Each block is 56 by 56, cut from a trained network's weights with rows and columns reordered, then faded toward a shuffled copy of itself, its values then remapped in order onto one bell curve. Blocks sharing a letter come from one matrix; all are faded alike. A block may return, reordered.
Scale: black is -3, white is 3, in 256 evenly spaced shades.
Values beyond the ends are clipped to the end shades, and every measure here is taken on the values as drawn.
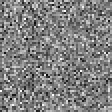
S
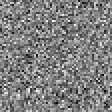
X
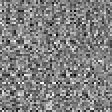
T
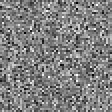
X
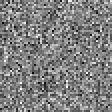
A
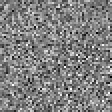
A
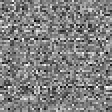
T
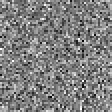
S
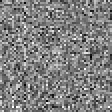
A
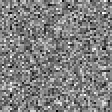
X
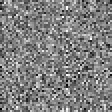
A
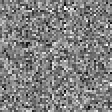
A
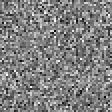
S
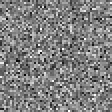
S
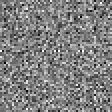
A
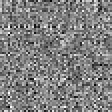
T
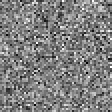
A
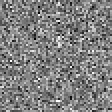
X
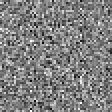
X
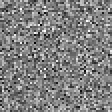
A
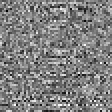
T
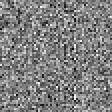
A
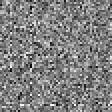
A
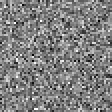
S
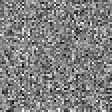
A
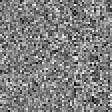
A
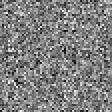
X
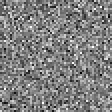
S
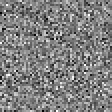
A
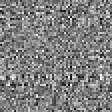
T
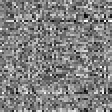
T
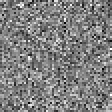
A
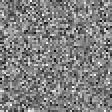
S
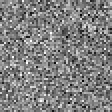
S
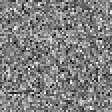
S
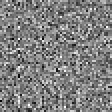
A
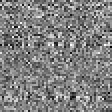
T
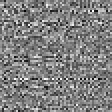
T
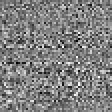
T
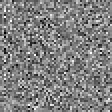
X
